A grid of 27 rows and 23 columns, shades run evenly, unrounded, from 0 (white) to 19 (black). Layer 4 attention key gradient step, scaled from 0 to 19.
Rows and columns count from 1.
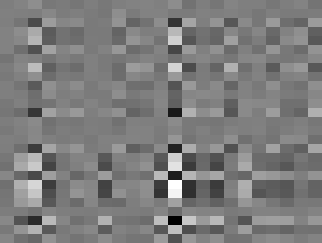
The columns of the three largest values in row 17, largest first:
13, 3, 17
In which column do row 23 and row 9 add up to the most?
4
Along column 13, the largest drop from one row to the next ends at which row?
21
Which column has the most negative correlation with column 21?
18
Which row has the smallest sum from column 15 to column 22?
25
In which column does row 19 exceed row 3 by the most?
14
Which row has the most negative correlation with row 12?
16
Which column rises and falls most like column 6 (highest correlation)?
9
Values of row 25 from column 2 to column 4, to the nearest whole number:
13 16 5
